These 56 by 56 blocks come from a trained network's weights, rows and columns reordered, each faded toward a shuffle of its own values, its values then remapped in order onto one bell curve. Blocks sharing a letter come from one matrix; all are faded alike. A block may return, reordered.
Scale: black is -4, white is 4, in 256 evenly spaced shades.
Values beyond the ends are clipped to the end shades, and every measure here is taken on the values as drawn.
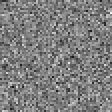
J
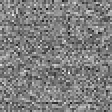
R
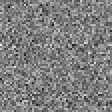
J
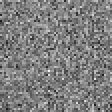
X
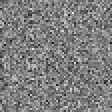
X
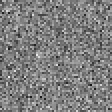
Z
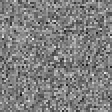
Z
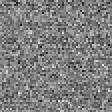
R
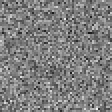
Z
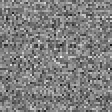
R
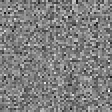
X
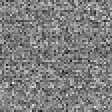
R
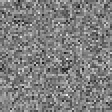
J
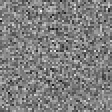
Z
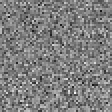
J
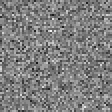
X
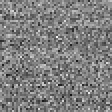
R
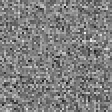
X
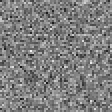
X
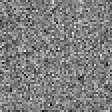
Z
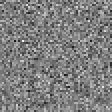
X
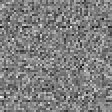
R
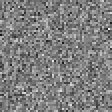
Z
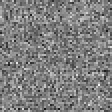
R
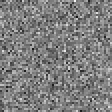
Z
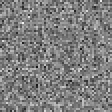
X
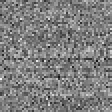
R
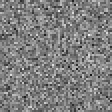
Z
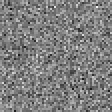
Z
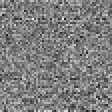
R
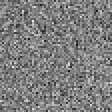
Z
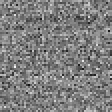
R
